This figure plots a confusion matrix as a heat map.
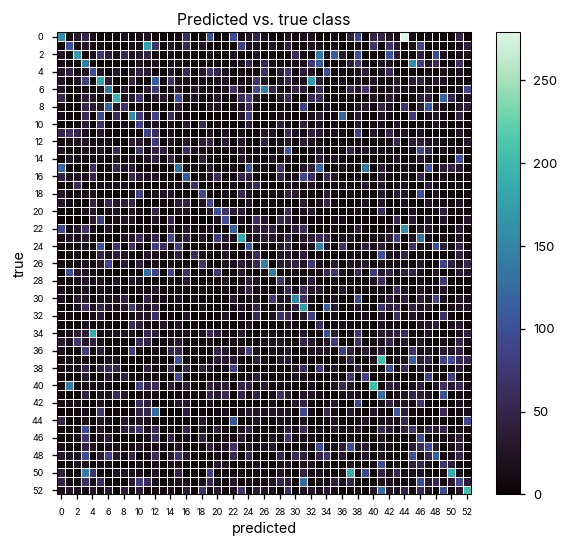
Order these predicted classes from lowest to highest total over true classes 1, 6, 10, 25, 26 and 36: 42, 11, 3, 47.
47, 42, 3, 11
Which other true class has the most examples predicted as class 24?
15
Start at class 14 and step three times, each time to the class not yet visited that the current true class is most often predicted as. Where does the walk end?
34
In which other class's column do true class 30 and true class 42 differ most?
48
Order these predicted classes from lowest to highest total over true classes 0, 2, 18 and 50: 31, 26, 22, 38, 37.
26, 31, 22, 38, 37
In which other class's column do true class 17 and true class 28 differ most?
49
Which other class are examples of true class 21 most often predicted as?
5
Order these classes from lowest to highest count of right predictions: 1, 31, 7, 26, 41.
1, 41, 26, 31, 7
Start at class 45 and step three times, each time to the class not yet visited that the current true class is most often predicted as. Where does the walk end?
9
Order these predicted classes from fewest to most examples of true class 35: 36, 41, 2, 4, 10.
36, 41, 4, 10, 2
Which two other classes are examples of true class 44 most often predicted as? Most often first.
22, 52
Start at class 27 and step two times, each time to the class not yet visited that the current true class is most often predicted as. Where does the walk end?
38
